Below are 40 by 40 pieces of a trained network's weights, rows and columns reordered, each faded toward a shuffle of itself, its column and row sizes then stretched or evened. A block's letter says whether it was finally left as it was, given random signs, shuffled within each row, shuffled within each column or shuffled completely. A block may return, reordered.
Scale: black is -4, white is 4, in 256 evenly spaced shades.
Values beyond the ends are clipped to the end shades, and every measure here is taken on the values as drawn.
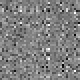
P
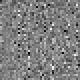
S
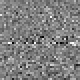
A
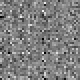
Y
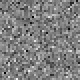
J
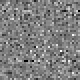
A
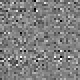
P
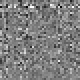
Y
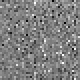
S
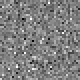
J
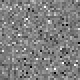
J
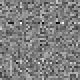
Y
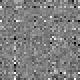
Y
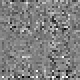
Y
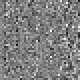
S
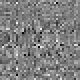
P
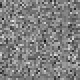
S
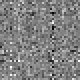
Y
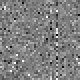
S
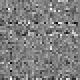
Y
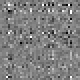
P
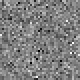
J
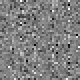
S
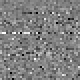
A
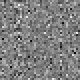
S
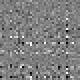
P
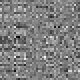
P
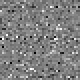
A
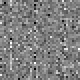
S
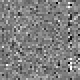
S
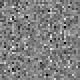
S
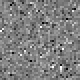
J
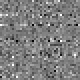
Y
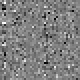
S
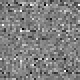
A
